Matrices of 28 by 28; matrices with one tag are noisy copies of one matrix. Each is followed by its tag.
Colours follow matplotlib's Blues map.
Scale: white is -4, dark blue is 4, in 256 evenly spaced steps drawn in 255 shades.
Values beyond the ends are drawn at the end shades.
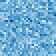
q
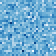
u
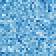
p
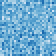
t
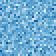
u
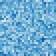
p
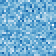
p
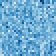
t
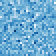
u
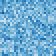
p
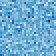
u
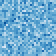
q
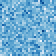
t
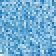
t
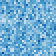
p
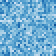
p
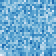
t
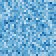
q
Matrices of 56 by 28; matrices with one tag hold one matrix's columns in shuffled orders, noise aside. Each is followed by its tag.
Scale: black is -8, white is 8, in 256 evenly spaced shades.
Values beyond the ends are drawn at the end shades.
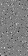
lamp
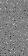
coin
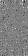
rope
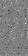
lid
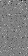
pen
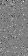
pen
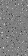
lamp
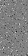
lamp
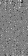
rope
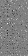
lid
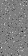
lamp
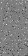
coin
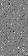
lamp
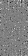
rope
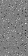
lid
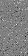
coin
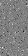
lamp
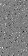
lamp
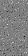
coin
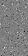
lamp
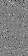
pen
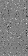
lid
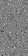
lamp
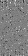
rope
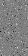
lamp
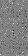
lid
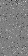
pen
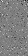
pen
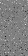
coin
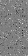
lid
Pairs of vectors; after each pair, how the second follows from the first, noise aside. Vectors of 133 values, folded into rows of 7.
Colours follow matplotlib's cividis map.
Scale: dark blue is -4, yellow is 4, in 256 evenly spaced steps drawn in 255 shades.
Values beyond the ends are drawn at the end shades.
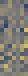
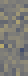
reversed, shrunk.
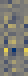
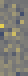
reversed, partly zeroed.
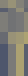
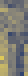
negated.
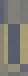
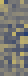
sign-scrambled.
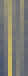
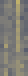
reversed, shrunk.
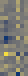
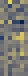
reversed, negated.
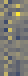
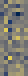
negated.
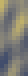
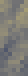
reversed, negated, shrunk.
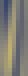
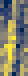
scaled up.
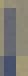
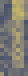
reversed, negated.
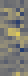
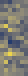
reversed, negated.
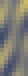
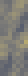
reversed, negated, shrunk.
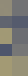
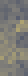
reversed, negated, shrunk.
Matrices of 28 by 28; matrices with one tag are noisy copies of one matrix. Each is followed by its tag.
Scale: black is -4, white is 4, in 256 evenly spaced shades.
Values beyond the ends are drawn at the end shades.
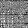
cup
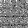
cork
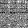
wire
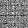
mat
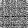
cork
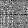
cup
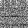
cork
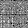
cup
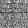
wire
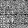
cup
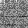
cork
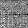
cup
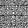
mat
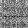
cork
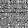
wire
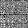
cup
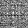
mat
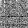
cork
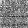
cork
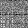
cup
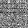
wire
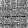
cork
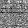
wire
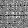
mat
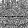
cork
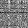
wire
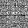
mat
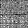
cup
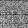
cup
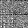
cup
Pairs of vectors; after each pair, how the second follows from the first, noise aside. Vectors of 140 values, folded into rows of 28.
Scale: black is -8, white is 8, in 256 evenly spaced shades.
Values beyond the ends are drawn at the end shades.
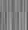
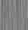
reversed, negated, shrunk.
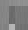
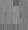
reversed, negated, shrunk.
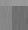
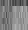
negated, scaled up.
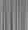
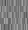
shuffled.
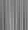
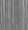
reversed, negated, shrunk.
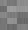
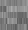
copied.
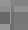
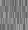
shuffled.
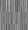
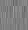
wrapped around, shrunk.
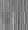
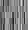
negated, scaled up.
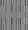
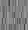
shuffled.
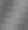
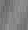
shrunk.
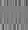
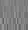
wrapped around, shrunk.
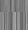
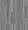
wrapped around, shrunk.
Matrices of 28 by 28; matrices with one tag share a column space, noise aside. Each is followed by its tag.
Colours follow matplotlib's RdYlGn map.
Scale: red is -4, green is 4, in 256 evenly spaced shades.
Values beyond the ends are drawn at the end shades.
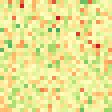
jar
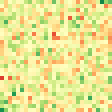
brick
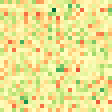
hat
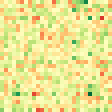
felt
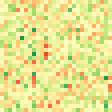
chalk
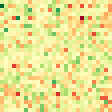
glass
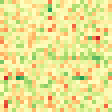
chalk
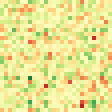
chalk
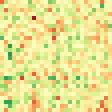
chalk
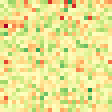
jar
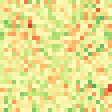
brick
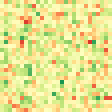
hat
